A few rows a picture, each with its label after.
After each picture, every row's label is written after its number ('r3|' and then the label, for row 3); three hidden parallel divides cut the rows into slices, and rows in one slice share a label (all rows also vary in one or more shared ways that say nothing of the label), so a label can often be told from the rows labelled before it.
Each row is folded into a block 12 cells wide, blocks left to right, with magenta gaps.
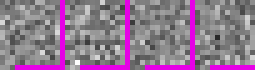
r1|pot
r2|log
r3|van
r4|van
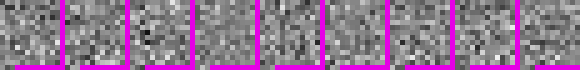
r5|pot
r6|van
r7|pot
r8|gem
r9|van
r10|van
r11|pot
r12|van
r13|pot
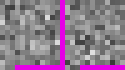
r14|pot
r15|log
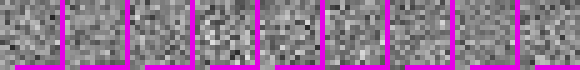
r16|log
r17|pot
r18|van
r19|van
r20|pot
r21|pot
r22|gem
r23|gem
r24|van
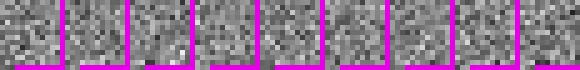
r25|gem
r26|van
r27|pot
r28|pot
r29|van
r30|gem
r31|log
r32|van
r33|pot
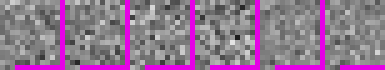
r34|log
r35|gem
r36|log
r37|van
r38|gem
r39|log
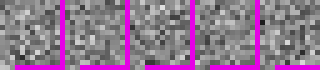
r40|pot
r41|van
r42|pot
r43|pot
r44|van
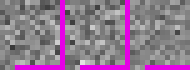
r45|van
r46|van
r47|gem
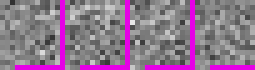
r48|gem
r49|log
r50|pot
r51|log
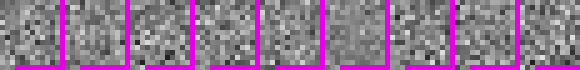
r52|pot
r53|van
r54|van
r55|log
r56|pot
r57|gem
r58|log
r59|van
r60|pot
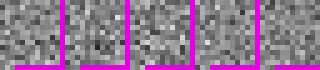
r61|gem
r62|gem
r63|gem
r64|van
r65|log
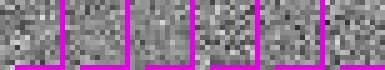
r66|van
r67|gem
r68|log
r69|pot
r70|gem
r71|van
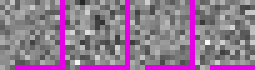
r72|log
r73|gem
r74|log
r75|van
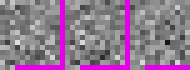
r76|gem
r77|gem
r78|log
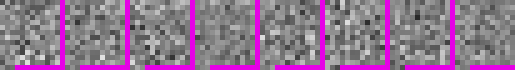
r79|gem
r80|gem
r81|log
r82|log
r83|gem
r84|pot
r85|gem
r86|log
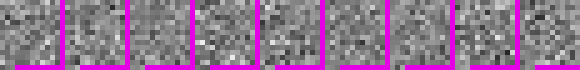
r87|log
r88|van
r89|gem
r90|log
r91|van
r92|log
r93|log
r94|pot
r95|gem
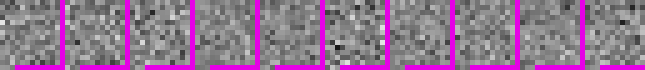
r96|log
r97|pot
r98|van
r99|gem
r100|log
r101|van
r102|log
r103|gem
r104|van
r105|van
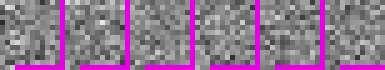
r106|van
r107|log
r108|log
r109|pot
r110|pot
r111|gem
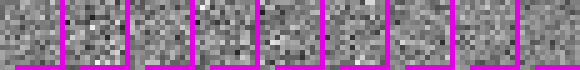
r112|gem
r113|van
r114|gem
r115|van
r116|van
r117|log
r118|van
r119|log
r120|log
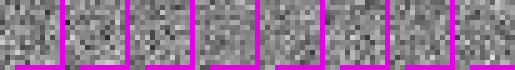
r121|van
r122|van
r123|van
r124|log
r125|gem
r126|van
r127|gem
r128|gem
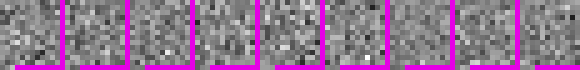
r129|van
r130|pot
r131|log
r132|van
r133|log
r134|van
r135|gem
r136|van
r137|pot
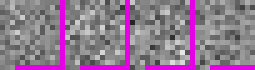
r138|gem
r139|log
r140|van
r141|van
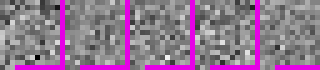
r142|van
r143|gem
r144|van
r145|van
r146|log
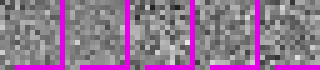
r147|log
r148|gem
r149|gem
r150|van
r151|van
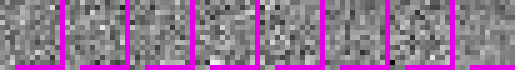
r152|pot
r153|log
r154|gem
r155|van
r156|van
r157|gem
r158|van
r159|log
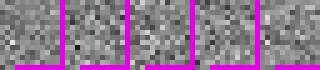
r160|van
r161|gem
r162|gem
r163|gem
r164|pot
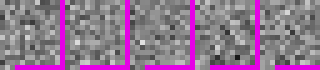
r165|van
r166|van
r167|van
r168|pot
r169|pot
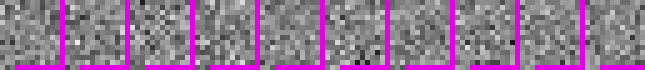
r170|pot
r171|van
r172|van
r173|log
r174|log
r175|van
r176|log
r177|pot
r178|log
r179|pot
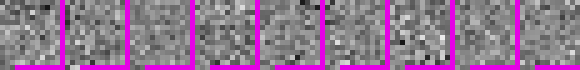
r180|van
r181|van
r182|gem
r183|pot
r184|gem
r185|van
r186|pot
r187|log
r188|log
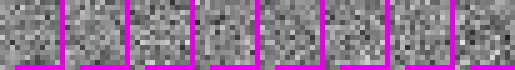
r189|log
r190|log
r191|van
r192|van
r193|gem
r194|van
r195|van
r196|pot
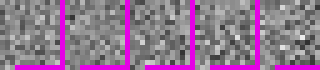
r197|van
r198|log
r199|van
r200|log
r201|pot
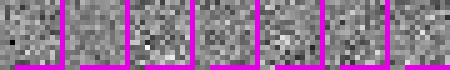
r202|pot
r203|gem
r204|gem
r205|log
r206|gem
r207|log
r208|van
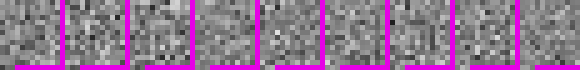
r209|gem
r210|pot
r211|pot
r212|log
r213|van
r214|log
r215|van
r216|pot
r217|log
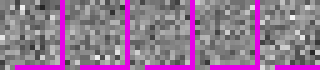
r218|van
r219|gem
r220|gem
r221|van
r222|pot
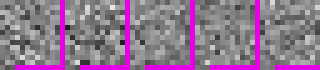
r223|log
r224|pot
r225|pot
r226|gem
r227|gem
